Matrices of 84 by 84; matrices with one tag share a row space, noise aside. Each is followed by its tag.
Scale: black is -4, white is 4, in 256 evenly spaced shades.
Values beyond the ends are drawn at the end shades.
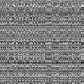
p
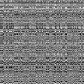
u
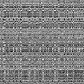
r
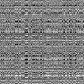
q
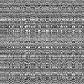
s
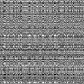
r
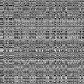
u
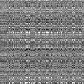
s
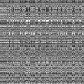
s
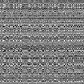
r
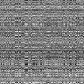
q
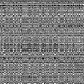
r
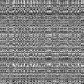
p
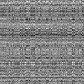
s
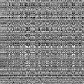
s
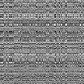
u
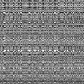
r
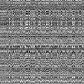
s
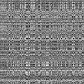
s
